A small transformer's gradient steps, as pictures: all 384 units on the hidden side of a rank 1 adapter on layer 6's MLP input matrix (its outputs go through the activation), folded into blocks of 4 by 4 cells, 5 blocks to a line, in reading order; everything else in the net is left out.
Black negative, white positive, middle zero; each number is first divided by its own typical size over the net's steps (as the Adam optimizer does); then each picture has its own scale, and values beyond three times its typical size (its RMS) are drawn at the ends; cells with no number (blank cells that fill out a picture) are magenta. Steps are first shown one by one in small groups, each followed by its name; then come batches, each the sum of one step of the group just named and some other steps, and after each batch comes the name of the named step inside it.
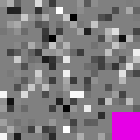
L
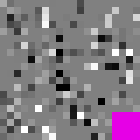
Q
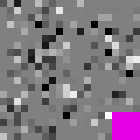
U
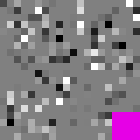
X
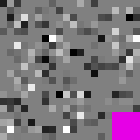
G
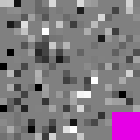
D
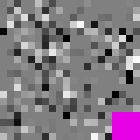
U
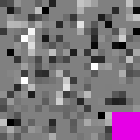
X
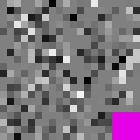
L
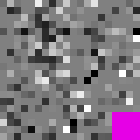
L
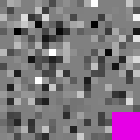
U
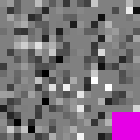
D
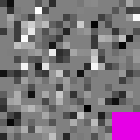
X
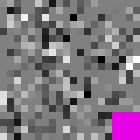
L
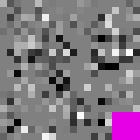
Q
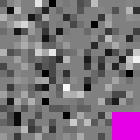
U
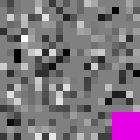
X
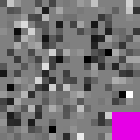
U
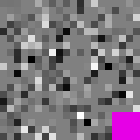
Q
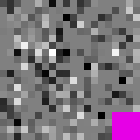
Q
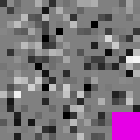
U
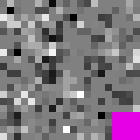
L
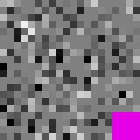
D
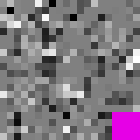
L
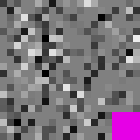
G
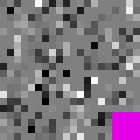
D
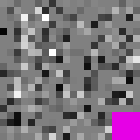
G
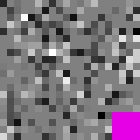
G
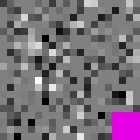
G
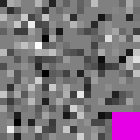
G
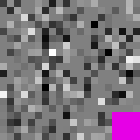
U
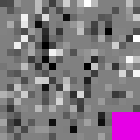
X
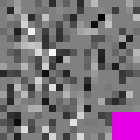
Q
